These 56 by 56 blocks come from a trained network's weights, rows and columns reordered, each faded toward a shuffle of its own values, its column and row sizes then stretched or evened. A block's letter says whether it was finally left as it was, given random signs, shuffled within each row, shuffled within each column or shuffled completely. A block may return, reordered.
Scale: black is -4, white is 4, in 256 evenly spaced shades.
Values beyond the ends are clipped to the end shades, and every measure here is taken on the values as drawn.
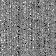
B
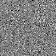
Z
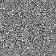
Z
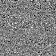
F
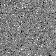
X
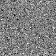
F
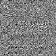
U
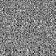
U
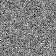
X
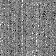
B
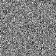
Z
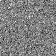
X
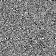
F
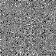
Z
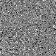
Z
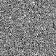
B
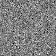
B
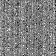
B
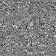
Z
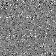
F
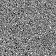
X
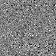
Z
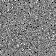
X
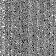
B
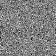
B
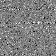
F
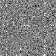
U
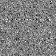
F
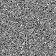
X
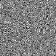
U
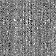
U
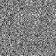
U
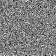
F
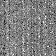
B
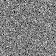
X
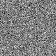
X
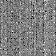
U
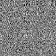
U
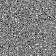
F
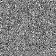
B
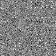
Z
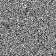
B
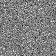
X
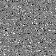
F
